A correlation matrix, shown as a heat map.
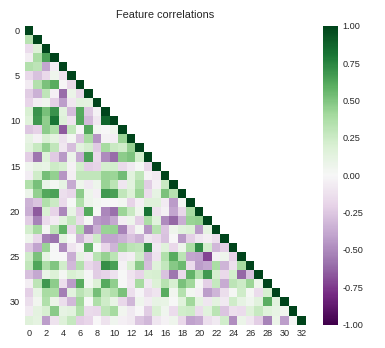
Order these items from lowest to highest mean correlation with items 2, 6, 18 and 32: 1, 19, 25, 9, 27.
27, 19, 25, 1, 9
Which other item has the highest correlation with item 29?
16
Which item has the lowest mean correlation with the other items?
23
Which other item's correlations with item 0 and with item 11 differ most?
4
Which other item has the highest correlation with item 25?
17
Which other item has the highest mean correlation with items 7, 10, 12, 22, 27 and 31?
3
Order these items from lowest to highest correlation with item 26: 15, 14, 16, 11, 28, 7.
14, 7, 11, 15, 16, 28
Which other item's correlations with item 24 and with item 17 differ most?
20
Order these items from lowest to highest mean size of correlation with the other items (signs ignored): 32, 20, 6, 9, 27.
32, 27, 6, 20, 9
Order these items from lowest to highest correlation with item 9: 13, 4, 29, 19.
19, 4, 29, 13
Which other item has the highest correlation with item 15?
22
